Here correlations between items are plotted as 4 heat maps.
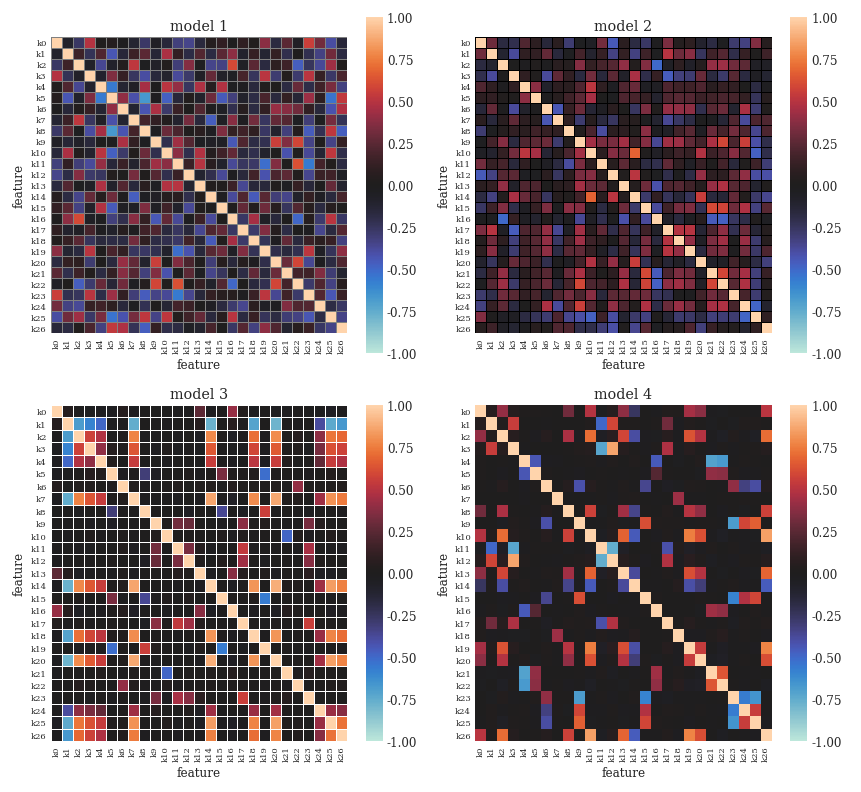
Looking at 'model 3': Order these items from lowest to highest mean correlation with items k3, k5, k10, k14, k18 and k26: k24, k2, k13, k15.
k13, k15, k24, k2
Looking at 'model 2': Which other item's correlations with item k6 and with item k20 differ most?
k14
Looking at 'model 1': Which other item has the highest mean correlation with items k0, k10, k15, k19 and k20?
k4
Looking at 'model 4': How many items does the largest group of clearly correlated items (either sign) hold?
9
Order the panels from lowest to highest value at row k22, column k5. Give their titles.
model 1, model 3, model 2, model 4
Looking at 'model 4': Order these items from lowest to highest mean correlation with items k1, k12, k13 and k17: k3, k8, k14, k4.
k14, k4, k8, k3
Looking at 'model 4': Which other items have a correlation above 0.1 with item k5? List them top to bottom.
k16, k21, k22
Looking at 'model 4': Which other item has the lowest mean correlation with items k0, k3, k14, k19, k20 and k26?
k11
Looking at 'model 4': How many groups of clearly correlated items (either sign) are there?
5
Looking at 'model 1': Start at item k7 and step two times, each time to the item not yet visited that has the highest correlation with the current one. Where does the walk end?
k16
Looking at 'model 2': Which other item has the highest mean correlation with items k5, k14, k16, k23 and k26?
k10
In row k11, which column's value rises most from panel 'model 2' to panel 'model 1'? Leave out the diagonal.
k8
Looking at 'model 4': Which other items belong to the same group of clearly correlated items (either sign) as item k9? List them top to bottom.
k6, k15, k23, k24, k25
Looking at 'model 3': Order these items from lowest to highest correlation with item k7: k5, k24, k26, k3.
k5, k24, k3, k26
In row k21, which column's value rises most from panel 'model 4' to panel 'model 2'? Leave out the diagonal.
k4
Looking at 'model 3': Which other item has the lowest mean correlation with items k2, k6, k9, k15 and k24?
k1
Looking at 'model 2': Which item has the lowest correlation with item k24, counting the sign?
k25
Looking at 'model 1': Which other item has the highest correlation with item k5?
k26
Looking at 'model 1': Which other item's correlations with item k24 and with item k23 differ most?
k11
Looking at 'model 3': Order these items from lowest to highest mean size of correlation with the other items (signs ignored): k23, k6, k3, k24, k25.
k6, k23, k24, k3, k25
